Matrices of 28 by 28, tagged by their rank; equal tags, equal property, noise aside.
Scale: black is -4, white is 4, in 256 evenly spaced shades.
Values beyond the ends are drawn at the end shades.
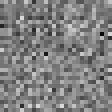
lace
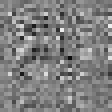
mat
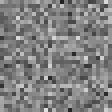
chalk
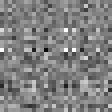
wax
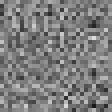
lace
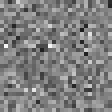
chalk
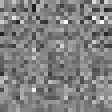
mat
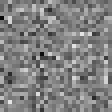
lace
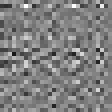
wax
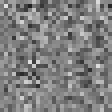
lace
